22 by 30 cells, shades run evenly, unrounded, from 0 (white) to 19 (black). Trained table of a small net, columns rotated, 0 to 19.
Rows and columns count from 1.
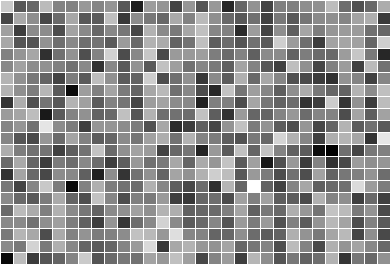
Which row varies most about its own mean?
16
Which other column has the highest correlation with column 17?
6
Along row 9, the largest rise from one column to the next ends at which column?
27
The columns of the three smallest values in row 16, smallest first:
20, 28, 4
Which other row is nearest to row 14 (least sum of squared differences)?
15
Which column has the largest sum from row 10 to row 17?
26
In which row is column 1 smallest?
1
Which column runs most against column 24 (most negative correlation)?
17
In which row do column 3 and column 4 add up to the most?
22
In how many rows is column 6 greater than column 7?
9
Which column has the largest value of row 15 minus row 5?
8
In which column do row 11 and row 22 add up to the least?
2
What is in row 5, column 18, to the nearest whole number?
11
